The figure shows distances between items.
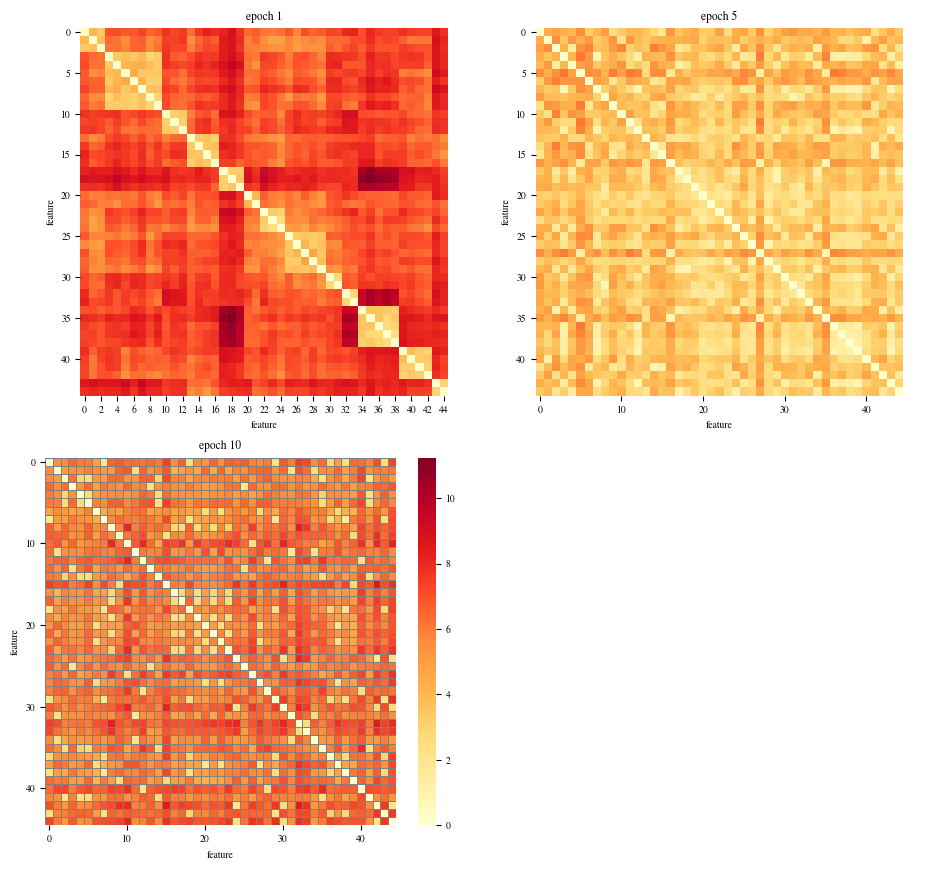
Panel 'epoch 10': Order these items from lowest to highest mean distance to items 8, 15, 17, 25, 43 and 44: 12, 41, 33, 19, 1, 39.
19, 39, 1, 41, 12, 33
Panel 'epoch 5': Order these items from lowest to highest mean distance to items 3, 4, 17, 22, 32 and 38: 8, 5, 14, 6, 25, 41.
8, 25, 41, 14, 6, 5
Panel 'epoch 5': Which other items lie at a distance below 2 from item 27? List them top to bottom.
5, 16, 35
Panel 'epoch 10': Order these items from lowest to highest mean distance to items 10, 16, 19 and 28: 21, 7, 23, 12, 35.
21, 23, 7, 12, 35
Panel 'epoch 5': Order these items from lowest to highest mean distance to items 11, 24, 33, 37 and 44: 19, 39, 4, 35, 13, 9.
39, 4, 13, 19, 9, 35
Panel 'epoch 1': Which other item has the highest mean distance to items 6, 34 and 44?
18
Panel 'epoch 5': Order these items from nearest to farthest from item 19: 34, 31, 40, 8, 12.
8, 31, 34, 12, 40
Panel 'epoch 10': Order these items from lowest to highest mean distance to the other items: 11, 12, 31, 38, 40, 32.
38, 31, 11, 12, 40, 32
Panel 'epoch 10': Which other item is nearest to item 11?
31
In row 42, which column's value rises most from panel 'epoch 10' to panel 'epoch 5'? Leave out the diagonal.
30
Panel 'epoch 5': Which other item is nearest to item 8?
31
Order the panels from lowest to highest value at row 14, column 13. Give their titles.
epoch 1, epoch 5, epoch 10
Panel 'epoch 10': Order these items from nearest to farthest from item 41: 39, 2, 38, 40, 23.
2, 38, 39, 23, 40
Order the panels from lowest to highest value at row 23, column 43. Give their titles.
epoch 5, epoch 10, epoch 1
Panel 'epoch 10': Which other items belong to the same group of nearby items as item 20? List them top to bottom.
6, 22, 27, 37
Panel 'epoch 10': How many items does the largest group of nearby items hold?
7
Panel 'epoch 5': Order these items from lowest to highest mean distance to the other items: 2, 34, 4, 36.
36, 34, 4, 2
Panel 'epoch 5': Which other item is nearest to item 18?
29
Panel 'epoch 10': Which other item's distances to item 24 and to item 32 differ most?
42
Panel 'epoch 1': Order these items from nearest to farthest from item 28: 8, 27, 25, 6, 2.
25, 27, 2, 8, 6
